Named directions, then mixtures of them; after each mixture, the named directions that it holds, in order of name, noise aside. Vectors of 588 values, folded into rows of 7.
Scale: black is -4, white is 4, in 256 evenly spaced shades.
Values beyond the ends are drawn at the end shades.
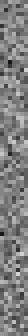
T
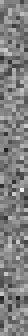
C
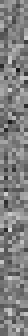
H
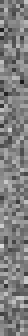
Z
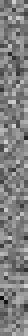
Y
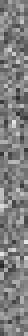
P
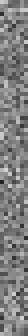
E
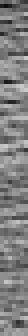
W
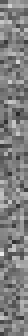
E, P, W.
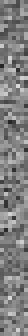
E, H, W.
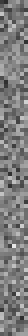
E.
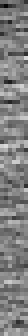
W.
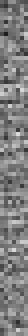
H, P, W.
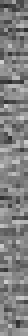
W, Z.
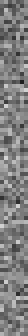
E, W, Z.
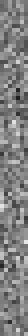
P.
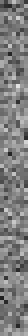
T, W, Y.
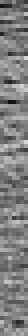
W.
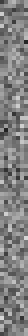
E, H.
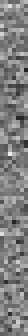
T, W.
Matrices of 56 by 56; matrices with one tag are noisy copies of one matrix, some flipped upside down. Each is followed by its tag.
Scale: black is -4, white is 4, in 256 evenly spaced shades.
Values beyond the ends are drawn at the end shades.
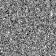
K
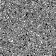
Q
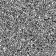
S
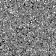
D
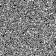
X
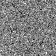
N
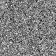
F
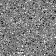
X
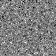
F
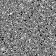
F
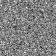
N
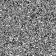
S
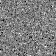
X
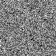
S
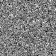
Q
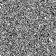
K
